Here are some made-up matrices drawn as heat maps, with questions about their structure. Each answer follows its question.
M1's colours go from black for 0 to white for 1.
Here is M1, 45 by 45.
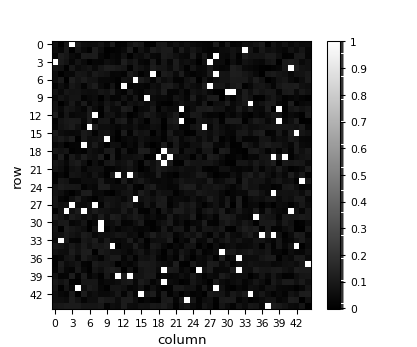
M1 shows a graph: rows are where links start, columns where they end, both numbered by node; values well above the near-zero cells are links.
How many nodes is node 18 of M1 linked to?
1
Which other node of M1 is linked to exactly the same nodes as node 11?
node 13
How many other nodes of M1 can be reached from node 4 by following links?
5
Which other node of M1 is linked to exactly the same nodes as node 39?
node 22
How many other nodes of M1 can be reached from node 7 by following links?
4
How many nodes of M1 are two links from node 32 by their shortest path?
2
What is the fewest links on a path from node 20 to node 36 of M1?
4
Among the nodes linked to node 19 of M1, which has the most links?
node 38
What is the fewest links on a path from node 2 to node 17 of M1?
3
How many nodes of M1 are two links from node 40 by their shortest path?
3
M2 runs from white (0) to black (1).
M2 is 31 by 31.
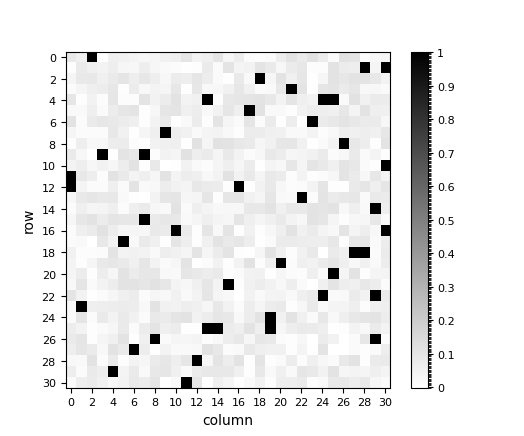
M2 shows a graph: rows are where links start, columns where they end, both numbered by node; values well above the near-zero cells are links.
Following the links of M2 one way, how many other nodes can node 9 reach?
4
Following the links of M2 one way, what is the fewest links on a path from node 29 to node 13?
2
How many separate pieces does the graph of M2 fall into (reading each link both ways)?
4
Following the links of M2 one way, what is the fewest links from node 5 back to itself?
2
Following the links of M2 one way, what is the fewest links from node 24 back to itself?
6
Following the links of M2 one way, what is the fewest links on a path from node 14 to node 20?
5
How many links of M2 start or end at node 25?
5
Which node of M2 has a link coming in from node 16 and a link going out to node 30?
node 10
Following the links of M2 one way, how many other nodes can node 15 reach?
4
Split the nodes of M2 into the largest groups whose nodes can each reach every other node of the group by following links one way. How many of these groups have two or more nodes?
5
